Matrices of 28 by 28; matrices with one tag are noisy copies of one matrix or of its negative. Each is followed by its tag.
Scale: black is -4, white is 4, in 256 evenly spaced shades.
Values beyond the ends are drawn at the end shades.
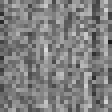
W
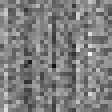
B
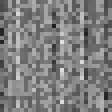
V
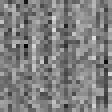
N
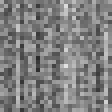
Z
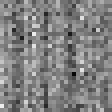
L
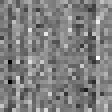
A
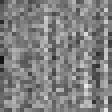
W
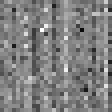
N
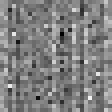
V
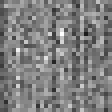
V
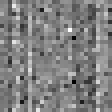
A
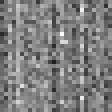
V
